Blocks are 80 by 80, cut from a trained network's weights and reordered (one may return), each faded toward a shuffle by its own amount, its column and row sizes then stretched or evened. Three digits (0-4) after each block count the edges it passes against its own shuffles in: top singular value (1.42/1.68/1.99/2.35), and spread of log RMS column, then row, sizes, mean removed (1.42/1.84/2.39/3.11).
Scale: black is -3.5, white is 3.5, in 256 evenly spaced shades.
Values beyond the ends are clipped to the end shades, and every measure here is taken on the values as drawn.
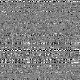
4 0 4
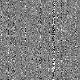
0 4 0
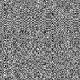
4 1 1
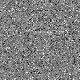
1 0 0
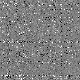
1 2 3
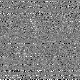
0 0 4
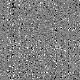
1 3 2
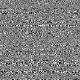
1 0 4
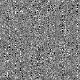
1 3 1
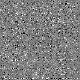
1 2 2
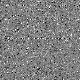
1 1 1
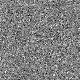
0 0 0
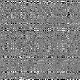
4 3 4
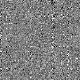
0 3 2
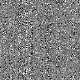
1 3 0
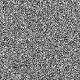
2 1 1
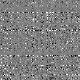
1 3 4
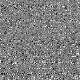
1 0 3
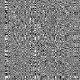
4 4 1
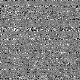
1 1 4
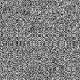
4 2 0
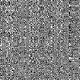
3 3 0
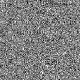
3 1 1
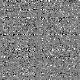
1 2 3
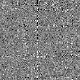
1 3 2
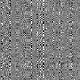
4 4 1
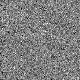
0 1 0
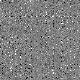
0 3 1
